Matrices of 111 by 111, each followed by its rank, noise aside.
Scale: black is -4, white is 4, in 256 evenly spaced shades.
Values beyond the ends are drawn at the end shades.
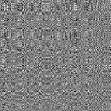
five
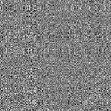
eight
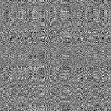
six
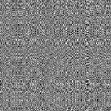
five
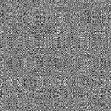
seven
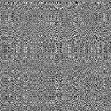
seven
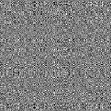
eight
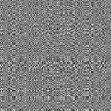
four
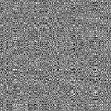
six
